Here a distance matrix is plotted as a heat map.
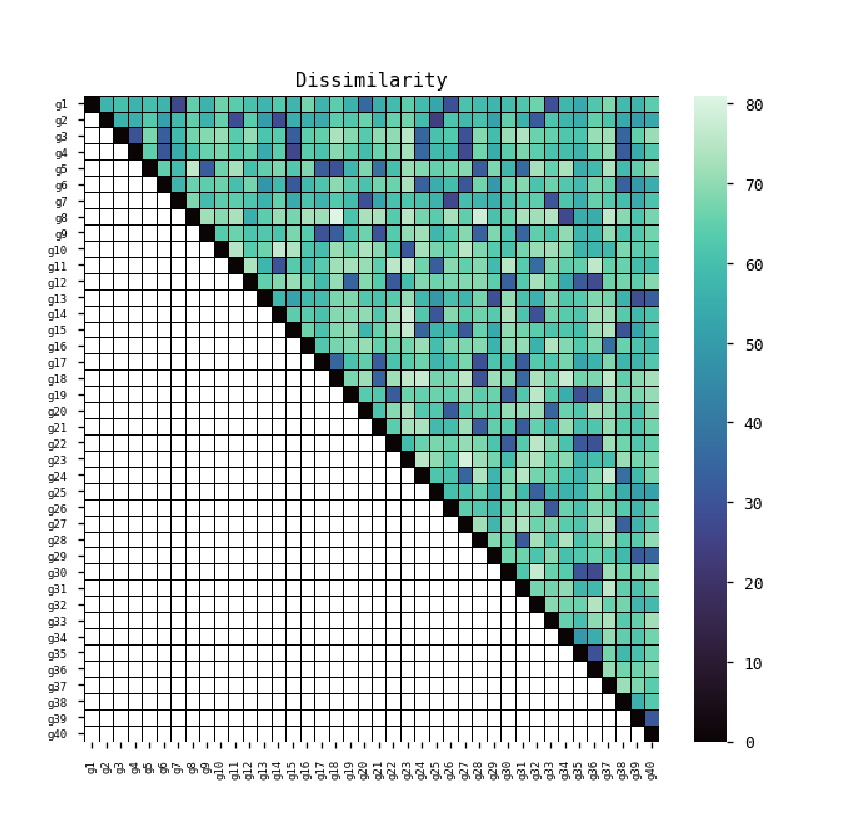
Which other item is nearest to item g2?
g25
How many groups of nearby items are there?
9
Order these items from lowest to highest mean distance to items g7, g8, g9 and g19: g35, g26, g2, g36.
g35, g36, g26, g2
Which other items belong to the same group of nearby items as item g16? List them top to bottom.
g37
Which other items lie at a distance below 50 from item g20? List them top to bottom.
g1, g7, g26, g33
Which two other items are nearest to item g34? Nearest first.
g8, g35
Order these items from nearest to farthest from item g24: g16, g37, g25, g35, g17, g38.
g38, g35, g25, g17, g16, g37
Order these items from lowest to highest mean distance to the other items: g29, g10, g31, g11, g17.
g17, g29, g31, g11, g10
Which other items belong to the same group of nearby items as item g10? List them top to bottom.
g23
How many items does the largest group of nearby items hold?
7
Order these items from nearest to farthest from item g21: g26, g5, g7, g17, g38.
g17, g5, g7, g26, g38
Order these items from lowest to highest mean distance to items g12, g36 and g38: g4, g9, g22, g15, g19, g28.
g22, g19, g4, g15, g9, g28
